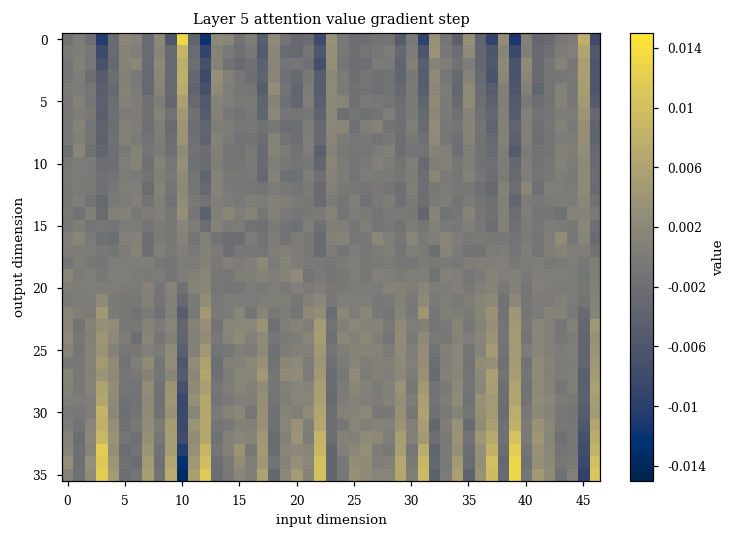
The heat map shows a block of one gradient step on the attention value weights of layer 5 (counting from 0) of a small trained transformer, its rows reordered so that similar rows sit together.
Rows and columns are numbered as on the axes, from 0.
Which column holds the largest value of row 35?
39
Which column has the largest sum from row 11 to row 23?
43
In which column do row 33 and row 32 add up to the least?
10
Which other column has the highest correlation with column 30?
27
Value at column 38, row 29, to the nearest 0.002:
-0.002
